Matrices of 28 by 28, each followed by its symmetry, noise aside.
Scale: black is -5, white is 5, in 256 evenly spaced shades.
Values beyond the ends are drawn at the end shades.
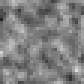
antisymmetric.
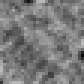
symmetric across the other diagonal.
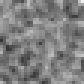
symmetric across the other diagonal.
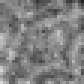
antisymmetric.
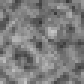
symmetric across the other diagonal.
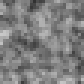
antisymmetric.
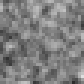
antisymmetric.
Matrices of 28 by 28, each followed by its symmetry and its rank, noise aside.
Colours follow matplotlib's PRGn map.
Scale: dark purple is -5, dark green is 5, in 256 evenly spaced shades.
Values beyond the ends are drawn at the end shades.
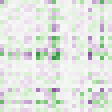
symmetric, rank two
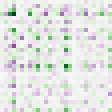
symmetric, rank two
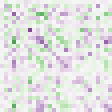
symmetric, rank three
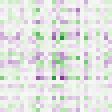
no symmetry, rank two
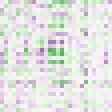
no symmetry, rank three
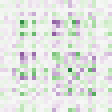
symmetric, rank two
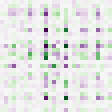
no symmetry, rank two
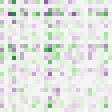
no symmetry, rank three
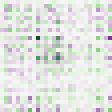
symmetric, rank two
